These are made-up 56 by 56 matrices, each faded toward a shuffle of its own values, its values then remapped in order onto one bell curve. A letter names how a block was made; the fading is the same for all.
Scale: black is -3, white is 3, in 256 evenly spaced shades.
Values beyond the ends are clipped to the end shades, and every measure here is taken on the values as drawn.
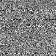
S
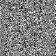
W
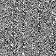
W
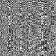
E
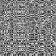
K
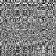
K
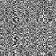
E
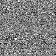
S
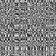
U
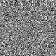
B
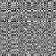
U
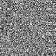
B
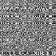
K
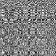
K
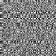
K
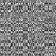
U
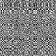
U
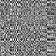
U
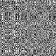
E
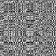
U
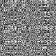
E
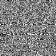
S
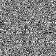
S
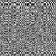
U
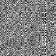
E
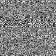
S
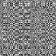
U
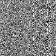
W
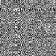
E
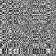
U
